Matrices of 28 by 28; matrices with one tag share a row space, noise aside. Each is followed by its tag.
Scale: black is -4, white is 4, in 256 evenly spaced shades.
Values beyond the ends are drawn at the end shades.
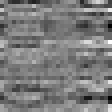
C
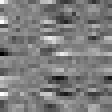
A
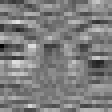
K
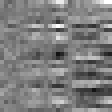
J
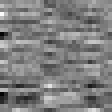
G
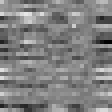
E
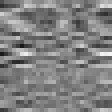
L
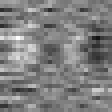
K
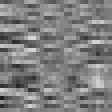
K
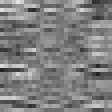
K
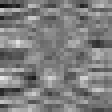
K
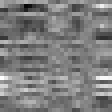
E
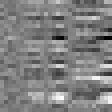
J
